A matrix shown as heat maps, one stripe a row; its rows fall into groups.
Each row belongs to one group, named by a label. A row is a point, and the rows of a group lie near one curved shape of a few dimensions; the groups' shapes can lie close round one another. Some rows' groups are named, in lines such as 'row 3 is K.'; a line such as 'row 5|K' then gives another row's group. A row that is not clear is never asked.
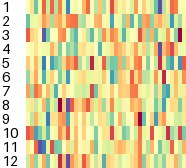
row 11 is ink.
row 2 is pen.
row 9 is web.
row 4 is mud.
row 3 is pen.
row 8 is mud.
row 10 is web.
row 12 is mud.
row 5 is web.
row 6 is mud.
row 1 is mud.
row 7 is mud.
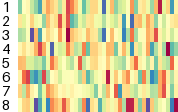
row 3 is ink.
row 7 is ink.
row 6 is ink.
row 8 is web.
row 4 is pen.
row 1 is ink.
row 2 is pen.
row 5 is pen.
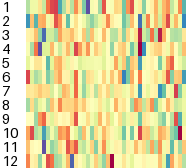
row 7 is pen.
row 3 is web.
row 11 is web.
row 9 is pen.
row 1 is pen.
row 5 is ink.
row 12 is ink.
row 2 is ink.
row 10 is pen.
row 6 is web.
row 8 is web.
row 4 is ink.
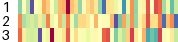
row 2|web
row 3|web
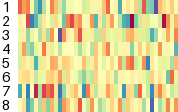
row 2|ink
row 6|pen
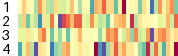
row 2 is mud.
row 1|pen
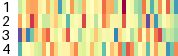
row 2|mud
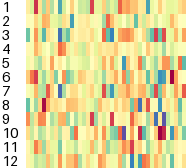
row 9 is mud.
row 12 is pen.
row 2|ink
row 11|mud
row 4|pen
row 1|mud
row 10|web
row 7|mud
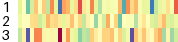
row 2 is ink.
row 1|mud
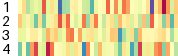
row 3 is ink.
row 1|mud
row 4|ink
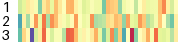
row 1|ink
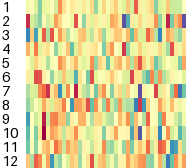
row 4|ink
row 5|web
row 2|web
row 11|pen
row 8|ink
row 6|mud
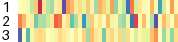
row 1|ink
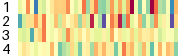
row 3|ink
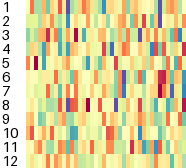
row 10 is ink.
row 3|pen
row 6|web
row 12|pen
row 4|mud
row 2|mud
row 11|mud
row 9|pen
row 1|mud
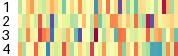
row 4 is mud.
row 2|mud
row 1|ink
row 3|pen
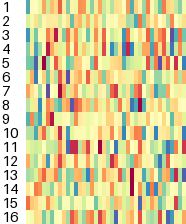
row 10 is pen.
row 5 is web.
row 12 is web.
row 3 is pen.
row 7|web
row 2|ink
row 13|pen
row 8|ink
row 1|web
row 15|pen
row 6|mud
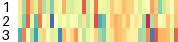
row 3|mud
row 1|mud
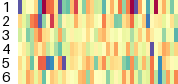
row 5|ink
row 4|mud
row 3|ink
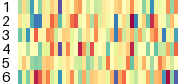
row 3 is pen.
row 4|mud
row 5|ink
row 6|pen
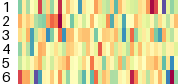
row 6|pen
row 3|ink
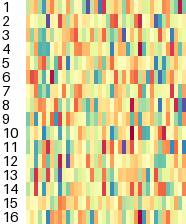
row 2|web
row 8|pen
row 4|ink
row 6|ink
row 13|mud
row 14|mud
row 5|mud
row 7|ink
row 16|web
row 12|mud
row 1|pen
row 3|web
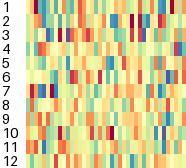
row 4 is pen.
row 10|mud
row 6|mud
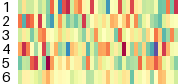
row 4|ink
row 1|mud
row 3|pen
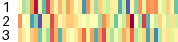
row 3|mud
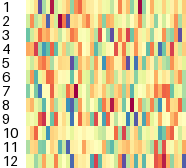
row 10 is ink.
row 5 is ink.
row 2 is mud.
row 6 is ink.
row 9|ink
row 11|mud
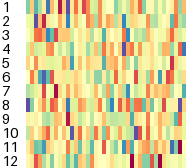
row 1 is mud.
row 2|pen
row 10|ink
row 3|ink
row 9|pen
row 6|ink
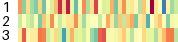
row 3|ink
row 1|web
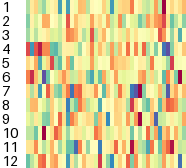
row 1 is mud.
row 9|web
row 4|mud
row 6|pen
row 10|web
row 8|mud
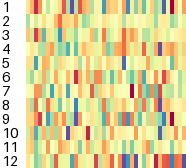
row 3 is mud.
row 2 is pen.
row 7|mud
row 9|ink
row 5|pen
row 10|mud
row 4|mud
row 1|ink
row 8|mud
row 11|pen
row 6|ink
